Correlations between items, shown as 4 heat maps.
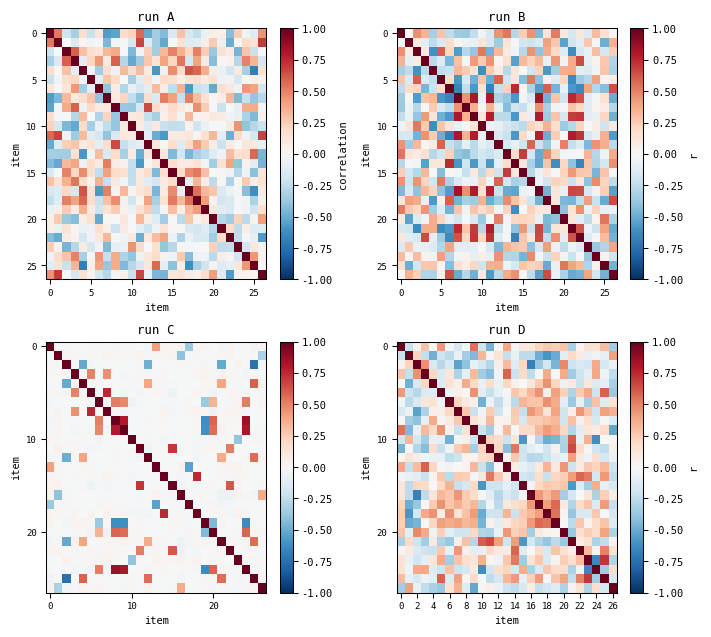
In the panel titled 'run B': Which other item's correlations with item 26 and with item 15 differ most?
21
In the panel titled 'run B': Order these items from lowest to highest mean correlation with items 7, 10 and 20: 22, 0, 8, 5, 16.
0, 5, 16, 8, 22
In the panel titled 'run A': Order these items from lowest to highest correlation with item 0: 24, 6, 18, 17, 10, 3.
3, 18, 17, 24, 6, 10
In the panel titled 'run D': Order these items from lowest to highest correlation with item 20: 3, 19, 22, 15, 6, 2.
6, 19, 22, 15, 3, 2
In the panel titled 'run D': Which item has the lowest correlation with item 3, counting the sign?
11
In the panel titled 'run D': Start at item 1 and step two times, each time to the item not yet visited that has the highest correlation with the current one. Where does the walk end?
7
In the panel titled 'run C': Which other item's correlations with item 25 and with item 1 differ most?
2
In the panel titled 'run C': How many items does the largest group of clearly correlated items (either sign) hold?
6
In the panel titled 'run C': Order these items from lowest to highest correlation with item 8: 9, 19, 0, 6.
19, 0, 6, 9
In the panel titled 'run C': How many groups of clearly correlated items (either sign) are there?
8
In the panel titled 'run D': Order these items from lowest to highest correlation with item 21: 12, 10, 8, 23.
23, 8, 12, 10
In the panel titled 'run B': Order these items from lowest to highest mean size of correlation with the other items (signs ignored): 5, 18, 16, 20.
20, 16, 5, 18
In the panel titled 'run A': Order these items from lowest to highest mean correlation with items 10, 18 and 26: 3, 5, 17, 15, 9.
3, 5, 9, 15, 17
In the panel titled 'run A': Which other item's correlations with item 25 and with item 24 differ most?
2
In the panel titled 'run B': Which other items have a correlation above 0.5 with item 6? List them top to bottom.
14, 18, 26
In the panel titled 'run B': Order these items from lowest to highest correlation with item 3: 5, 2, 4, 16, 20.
4, 5, 20, 2, 16
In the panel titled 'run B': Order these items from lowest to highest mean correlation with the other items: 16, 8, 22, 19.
8, 16, 19, 22
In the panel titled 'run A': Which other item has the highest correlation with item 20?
26
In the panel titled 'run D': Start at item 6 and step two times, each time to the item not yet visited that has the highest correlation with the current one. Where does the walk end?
19
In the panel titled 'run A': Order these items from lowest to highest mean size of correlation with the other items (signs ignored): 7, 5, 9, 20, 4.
5, 9, 20, 4, 7
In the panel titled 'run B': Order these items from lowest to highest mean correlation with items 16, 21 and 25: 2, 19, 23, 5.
23, 2, 5, 19
